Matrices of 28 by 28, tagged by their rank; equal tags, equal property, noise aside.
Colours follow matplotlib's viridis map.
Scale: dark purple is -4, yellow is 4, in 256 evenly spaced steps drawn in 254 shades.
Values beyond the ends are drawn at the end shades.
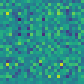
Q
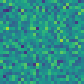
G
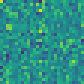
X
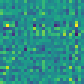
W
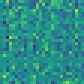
X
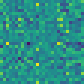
Q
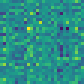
W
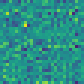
Q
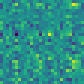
W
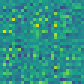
X
